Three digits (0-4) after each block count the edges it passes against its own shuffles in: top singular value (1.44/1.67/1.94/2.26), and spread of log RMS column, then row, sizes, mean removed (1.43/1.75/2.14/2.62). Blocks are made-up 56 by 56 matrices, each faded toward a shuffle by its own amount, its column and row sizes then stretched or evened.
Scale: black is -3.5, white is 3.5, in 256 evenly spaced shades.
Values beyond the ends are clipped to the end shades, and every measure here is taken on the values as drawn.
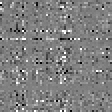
0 4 4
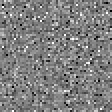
1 0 0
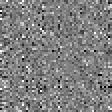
3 3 1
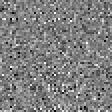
2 1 2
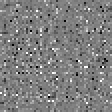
2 2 2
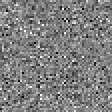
2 0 1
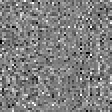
3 3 1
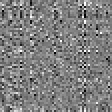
4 4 1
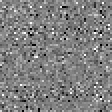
1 1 2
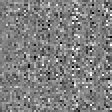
0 4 2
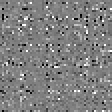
0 3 4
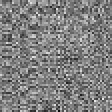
4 1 0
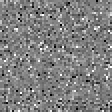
1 0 0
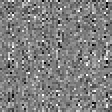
3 4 0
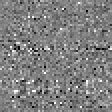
2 1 3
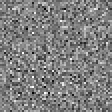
2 2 1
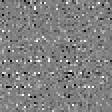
0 0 3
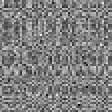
4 0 1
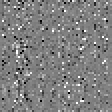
1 4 1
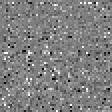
1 1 2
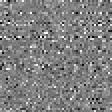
3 0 4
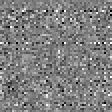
1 3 4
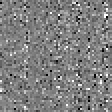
0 4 0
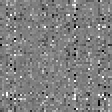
0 4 2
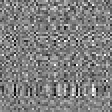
4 3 4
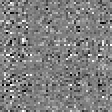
2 3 4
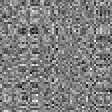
4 3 0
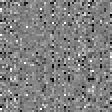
3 4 1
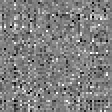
3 2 1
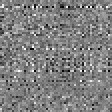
3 1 4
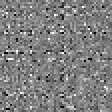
2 2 3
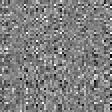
4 3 0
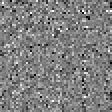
0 2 2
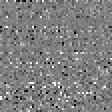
0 0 4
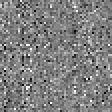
2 2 0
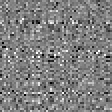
4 1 3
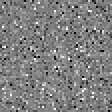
0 0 0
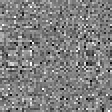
3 1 2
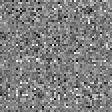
0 3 3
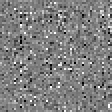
1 3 1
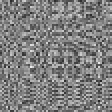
4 2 3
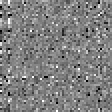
2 3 2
